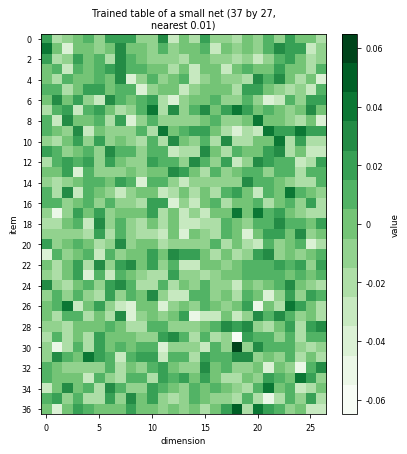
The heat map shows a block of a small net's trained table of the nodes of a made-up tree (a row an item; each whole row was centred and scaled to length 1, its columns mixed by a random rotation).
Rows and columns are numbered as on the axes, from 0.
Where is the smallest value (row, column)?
29, 18
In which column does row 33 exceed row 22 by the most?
13
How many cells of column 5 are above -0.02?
31
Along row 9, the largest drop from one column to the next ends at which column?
4
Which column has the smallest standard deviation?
16
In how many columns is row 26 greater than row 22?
9
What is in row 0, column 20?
-0.01
